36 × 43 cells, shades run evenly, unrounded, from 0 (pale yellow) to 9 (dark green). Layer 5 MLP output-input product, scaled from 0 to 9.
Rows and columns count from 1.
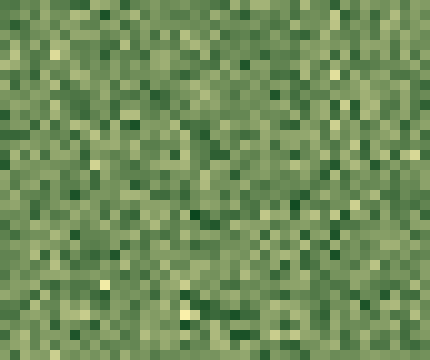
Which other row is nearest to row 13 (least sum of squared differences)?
8
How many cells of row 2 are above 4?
36
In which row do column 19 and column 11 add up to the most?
30
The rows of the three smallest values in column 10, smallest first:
17, 14, 1
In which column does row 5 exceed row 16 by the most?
42
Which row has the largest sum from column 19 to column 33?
20
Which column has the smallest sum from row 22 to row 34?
19
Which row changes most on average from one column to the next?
22
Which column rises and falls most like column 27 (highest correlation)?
31
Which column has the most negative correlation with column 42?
21
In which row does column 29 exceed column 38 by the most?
27
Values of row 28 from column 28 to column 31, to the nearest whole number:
7 6 4 3
